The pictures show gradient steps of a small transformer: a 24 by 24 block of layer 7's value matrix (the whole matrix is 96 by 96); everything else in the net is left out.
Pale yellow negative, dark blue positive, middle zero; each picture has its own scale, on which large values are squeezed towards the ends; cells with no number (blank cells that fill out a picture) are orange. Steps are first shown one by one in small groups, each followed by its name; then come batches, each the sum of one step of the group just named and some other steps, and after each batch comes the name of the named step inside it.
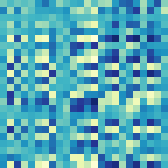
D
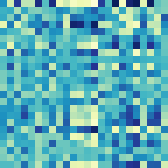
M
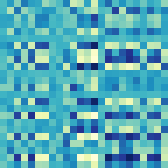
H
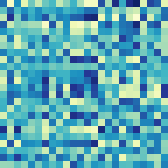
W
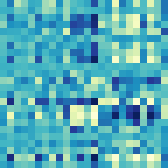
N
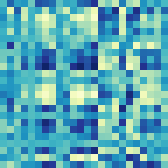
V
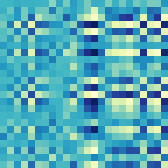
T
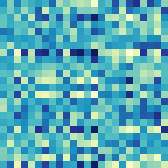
M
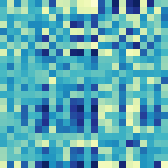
M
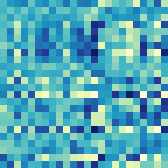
T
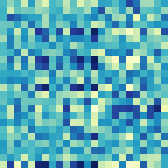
N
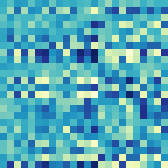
T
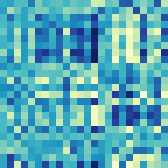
N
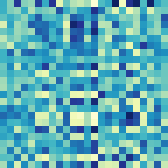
M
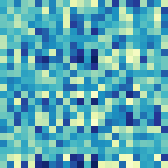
M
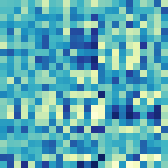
N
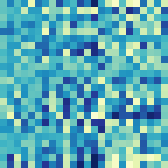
N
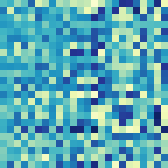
H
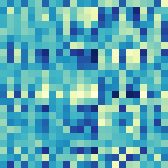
V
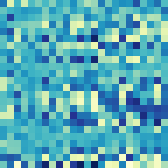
W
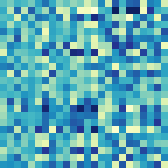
D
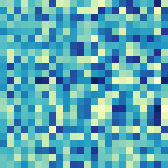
D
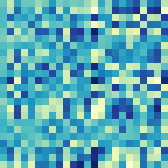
D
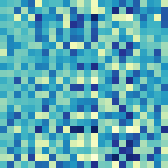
H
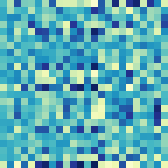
M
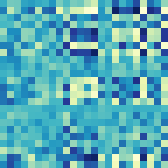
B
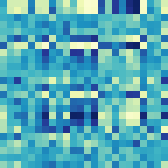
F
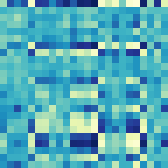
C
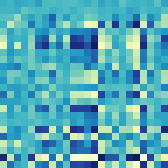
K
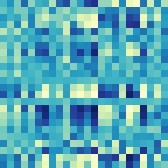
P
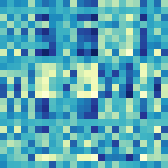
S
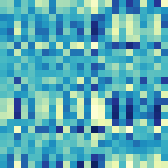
F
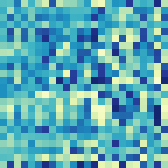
S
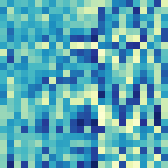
B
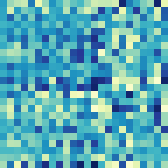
F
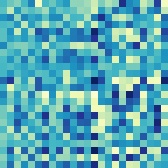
F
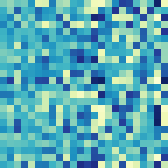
B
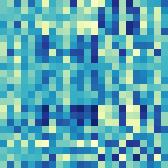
P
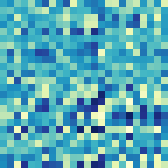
P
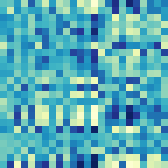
B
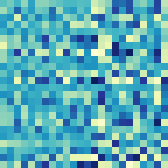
K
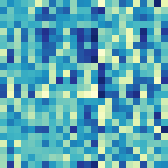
S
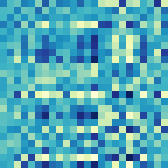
S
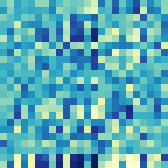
B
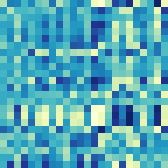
C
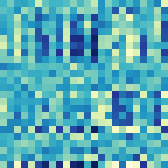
K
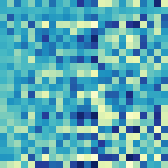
S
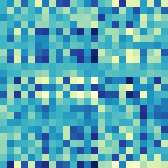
P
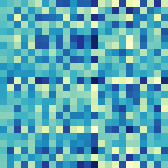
C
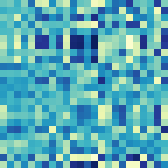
K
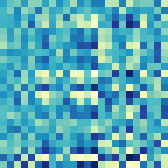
K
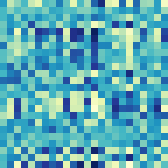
F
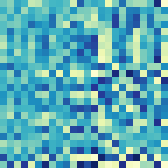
K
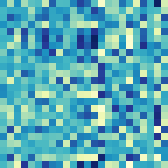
S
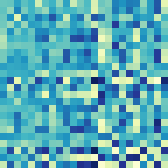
K
